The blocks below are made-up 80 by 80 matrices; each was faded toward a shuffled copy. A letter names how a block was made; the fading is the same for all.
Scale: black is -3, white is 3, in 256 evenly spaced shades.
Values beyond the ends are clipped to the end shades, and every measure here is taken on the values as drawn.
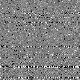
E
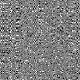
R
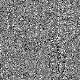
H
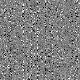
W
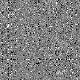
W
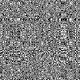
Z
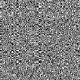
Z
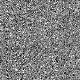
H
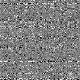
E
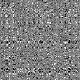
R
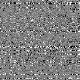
E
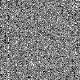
H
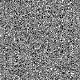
H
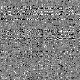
E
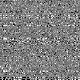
E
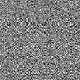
Z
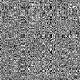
Z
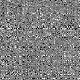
E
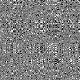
R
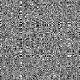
Z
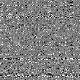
E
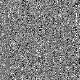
H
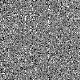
H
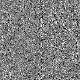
H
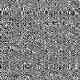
R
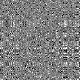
R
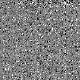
W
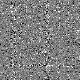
W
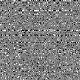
E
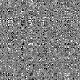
R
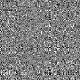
Z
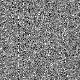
H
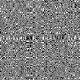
R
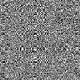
Z
